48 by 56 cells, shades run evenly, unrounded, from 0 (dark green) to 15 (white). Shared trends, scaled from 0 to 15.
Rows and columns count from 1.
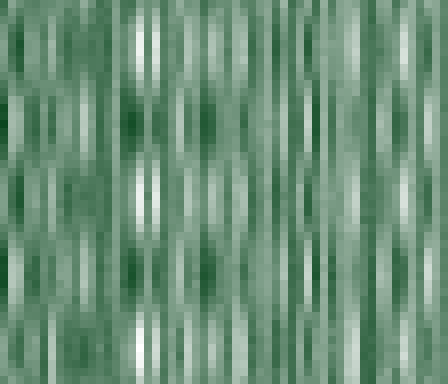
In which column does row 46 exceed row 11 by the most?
18
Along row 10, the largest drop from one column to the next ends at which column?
21
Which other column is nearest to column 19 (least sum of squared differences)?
33
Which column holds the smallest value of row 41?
47
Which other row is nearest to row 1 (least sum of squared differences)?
31
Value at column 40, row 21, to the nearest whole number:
4
